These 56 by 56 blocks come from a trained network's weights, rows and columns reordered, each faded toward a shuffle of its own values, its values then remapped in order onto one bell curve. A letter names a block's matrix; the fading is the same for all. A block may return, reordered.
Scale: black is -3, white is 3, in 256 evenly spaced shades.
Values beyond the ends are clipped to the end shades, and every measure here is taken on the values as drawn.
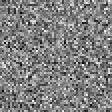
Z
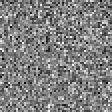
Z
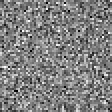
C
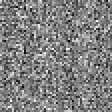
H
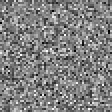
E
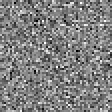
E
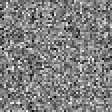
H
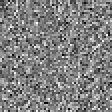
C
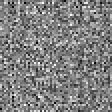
H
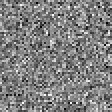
E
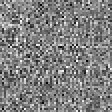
Z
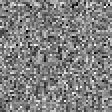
Z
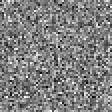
E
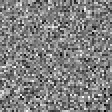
E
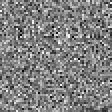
E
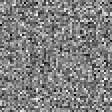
H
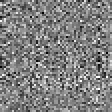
Z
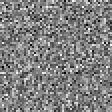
E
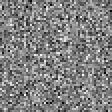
H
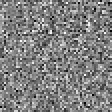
Z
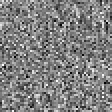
H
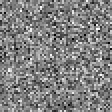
H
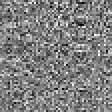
Z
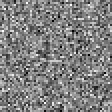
H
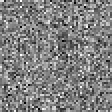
H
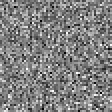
H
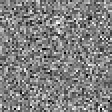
E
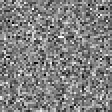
E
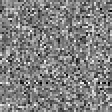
C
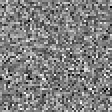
E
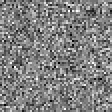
E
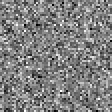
E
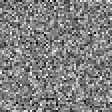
E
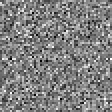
E
